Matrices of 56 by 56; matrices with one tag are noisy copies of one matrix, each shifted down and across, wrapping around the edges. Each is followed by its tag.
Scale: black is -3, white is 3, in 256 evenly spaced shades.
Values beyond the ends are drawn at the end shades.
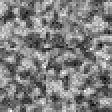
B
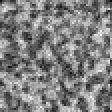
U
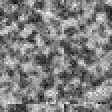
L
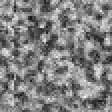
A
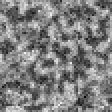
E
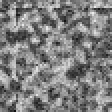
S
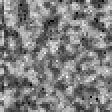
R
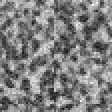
U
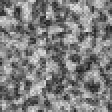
U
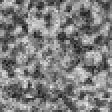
B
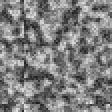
R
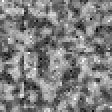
R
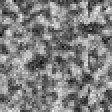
S
